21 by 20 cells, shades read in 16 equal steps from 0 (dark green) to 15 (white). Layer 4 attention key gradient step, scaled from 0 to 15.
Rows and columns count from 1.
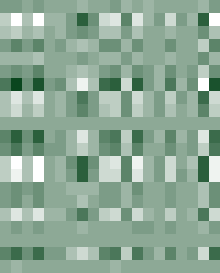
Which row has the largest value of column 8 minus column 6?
7
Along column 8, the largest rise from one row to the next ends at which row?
15
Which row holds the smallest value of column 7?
13
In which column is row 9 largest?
2
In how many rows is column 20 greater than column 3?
7
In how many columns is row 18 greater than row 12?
12
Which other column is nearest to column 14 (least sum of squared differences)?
18
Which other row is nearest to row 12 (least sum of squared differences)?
4
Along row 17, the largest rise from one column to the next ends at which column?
20
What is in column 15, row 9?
7
